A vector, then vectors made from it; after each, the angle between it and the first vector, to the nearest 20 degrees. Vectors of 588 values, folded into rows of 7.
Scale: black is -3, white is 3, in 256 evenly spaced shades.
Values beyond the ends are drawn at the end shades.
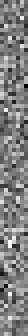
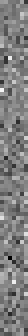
100 degrees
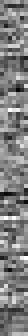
120 degrees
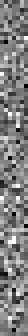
40 degrees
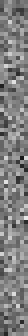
80 degrees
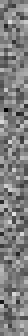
120 degrees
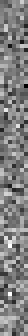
40 degrees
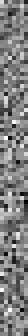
100 degrees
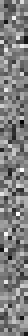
80 degrees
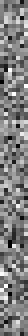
140 degrees
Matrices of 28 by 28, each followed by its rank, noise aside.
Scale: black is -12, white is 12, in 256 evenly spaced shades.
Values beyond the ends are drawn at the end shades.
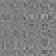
four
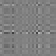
one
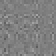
four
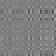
one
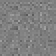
four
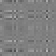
one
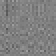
four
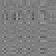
two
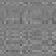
two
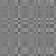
one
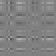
one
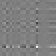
one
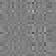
three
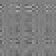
two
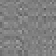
three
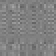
two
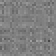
four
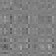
two
